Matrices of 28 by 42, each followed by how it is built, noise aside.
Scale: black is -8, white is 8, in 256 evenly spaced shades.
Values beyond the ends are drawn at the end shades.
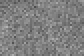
smooth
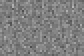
repeating columns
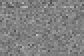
uneven rows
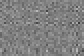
low rank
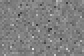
sparse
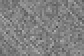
Toeplitz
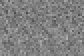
repeating columns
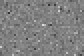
sparse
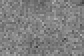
smooth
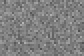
repeating columns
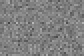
uneven rows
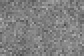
smooth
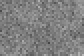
smooth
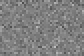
uneven rows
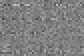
uneven rows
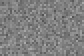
noise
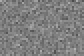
noise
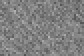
Toeplitz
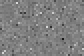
sparse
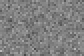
noise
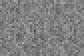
repeating columns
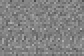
repeating columns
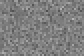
repeating columns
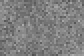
smooth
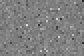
sparse
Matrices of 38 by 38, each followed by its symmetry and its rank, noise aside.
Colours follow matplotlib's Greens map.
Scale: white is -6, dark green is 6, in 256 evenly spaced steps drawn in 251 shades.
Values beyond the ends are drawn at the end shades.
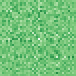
symmetric, rank four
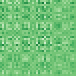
antisymmetric, rank two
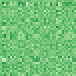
no symmetry, rank four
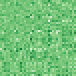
antisymmetric, rank four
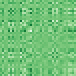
symmetric, rank two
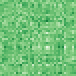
no symmetry, rank three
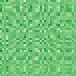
no symmetry, rank three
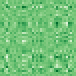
no symmetry, rank two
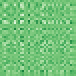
symmetric, rank two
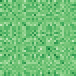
symmetric, rank three
